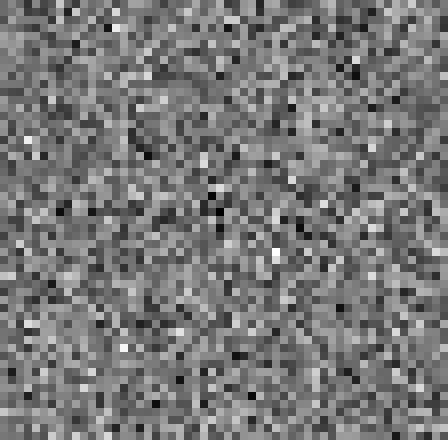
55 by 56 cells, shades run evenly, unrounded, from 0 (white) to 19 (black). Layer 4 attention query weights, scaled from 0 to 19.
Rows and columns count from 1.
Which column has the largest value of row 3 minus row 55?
7
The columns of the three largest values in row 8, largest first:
30, 44, 9
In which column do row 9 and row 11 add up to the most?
43
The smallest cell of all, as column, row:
35, 32
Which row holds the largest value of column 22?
27
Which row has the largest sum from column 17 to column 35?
41
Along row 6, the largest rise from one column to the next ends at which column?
36
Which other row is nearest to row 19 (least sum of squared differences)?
11
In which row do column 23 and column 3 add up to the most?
48
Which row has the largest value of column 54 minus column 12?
47
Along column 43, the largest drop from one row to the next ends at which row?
10
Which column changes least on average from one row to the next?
8
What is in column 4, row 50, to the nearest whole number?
17
